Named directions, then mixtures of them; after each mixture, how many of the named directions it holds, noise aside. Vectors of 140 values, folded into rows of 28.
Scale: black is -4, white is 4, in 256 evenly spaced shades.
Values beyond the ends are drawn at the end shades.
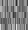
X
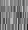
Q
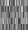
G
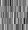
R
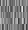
two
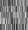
two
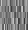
four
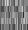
four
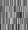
three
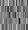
two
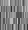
one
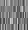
one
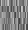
four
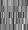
two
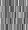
four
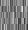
three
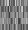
one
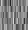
one
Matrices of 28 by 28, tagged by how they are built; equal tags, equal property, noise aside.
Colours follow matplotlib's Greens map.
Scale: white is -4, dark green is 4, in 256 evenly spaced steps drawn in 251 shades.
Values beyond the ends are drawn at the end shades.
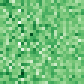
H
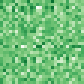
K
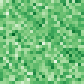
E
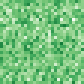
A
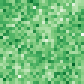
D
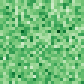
A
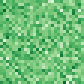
E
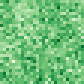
D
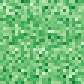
A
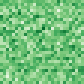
A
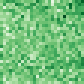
D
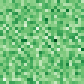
A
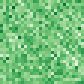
E
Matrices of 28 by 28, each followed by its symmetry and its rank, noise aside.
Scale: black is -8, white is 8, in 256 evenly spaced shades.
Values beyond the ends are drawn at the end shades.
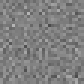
no symmetry, rank four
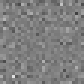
antisymmetric, rank four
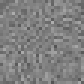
symmetric, rank six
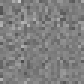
no symmetry, rank five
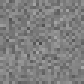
no symmetry, rank six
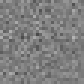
no symmetry, rank four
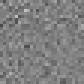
no symmetry, rank four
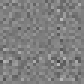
no symmetry, rank four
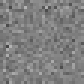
antisymmetric, rank six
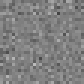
antisymmetric, rank six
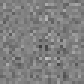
no symmetry, rank six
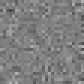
no symmetry, rank five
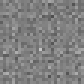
no symmetry, rank five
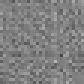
antisymmetric, rank six
